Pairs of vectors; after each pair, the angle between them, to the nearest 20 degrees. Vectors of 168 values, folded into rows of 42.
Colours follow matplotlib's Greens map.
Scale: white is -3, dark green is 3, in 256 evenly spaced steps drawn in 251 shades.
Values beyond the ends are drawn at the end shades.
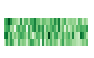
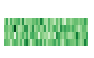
120 degrees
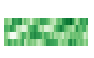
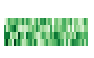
80 degrees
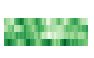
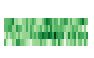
140 degrees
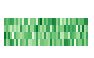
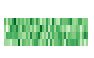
100 degrees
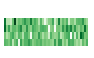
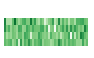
20 degrees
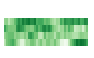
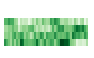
160 degrees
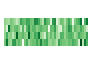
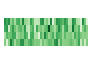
140 degrees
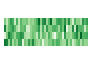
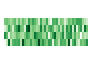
140 degrees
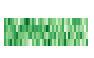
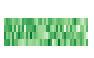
60 degrees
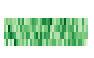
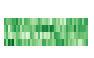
140 degrees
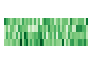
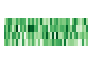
140 degrees
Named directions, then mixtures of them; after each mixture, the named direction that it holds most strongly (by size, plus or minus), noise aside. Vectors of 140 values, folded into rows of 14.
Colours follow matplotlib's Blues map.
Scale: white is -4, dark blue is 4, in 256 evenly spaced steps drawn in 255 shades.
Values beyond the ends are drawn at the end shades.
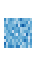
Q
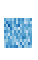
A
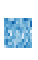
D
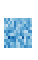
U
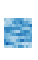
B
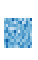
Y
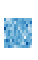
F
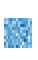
Q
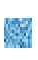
Q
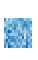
U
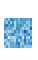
U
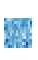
F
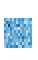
A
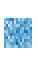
A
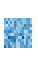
U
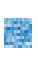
B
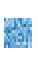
U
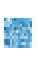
B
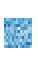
A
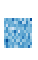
Y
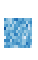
F
